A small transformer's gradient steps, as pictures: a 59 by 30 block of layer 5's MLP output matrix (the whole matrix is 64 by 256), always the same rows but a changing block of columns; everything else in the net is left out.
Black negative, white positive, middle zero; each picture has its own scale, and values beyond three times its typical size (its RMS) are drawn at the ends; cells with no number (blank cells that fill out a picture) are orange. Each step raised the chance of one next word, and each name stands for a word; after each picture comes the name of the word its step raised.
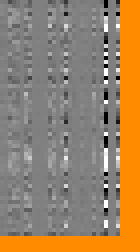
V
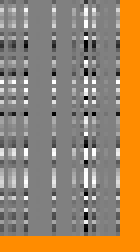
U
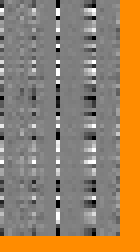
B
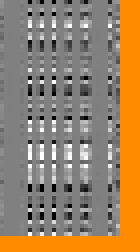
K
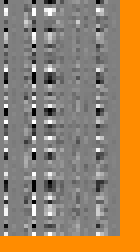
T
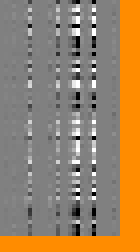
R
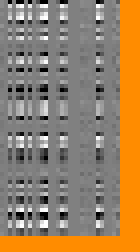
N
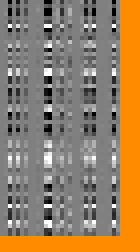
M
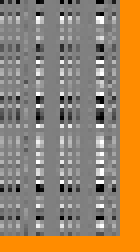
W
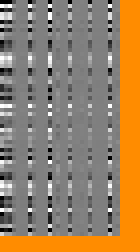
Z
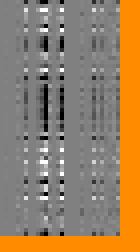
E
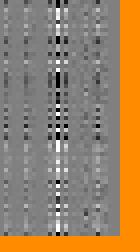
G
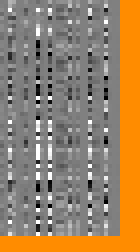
K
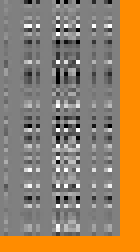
G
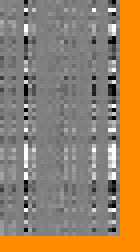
K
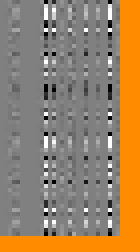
N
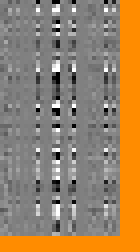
T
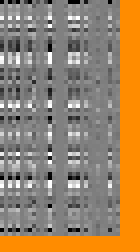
Z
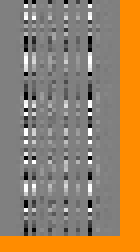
Z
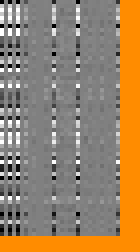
R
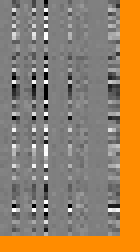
K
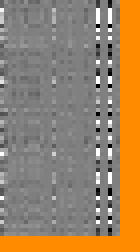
U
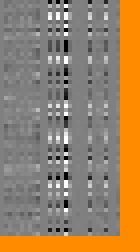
Z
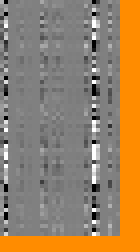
K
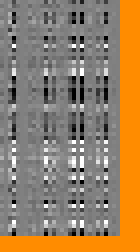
M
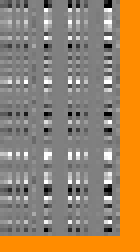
U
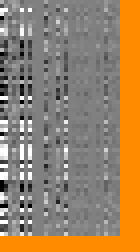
K
